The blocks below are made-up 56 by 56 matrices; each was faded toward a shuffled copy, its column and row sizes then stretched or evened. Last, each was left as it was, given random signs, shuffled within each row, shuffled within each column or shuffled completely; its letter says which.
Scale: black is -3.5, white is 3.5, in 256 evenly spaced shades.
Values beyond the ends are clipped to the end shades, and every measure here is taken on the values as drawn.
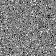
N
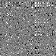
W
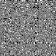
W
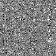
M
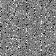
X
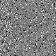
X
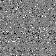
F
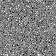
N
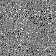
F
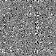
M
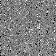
X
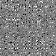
W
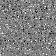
F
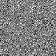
W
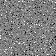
N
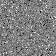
N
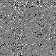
W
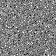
N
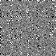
M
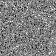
N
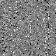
X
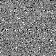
F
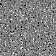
X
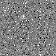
M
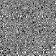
W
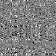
W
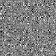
W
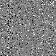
X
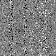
X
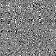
W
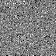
F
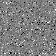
F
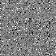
M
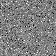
N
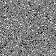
N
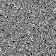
N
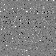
F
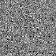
M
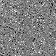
X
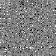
W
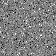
N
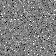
N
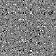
W
